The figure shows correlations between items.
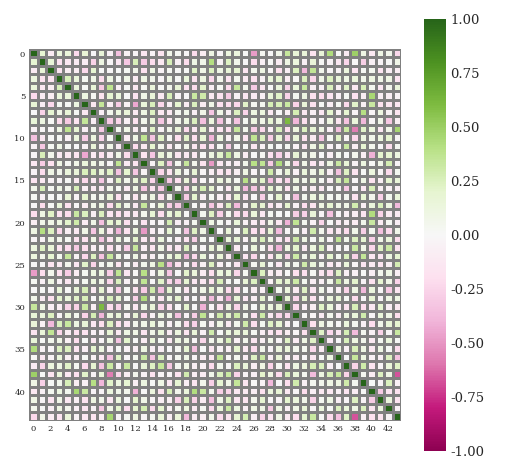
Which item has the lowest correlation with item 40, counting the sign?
12
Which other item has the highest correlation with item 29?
13
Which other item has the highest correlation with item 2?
33
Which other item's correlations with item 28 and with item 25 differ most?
15
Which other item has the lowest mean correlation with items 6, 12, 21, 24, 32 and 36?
18
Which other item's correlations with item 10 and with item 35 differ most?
0
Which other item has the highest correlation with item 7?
39
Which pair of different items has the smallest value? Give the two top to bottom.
38, 43
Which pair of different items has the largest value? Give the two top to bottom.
8, 30
